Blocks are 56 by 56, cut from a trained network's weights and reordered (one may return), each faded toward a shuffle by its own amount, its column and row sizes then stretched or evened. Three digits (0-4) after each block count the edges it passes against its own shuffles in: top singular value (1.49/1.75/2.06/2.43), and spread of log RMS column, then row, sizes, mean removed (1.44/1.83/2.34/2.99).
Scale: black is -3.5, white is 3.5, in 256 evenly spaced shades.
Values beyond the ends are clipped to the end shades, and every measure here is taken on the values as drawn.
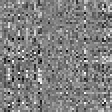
2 4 1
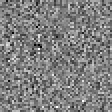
1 2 1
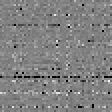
2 1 3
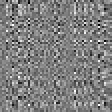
4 4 2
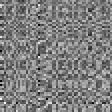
4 1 0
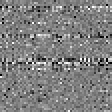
3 1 3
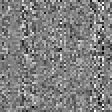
1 4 0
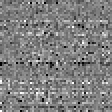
1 2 3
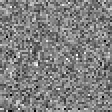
0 1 0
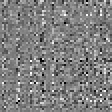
2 4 3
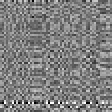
4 0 3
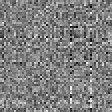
3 2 1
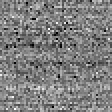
1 1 2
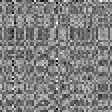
4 2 0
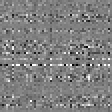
2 2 4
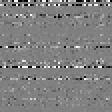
3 0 4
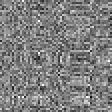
3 2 0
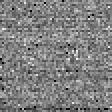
1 1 0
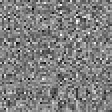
3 2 1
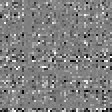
2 3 4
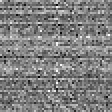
3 1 0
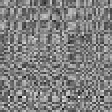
4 2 1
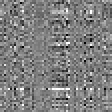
4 4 2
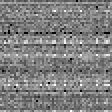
4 2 2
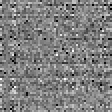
1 3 1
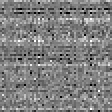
3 3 3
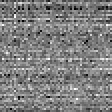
3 1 2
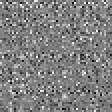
2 0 2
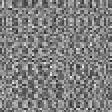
4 2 1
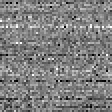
2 0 3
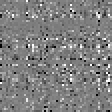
3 3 3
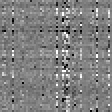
3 4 0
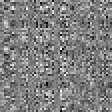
3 4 1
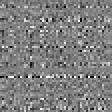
3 3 4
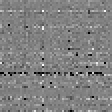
2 1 3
